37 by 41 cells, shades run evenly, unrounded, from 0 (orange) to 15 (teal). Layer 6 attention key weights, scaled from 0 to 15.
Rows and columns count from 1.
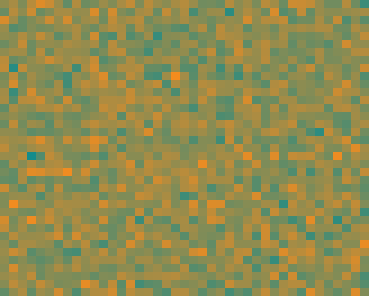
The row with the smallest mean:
26
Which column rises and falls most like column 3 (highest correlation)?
41
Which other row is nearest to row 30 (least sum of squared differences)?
8
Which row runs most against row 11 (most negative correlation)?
31
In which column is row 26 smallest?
2
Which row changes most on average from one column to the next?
28
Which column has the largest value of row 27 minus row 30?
30
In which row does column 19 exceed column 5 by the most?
18
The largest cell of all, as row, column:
20, 4
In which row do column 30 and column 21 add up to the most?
25
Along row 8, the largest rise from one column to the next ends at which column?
12
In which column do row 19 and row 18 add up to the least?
11
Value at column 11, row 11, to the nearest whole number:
5
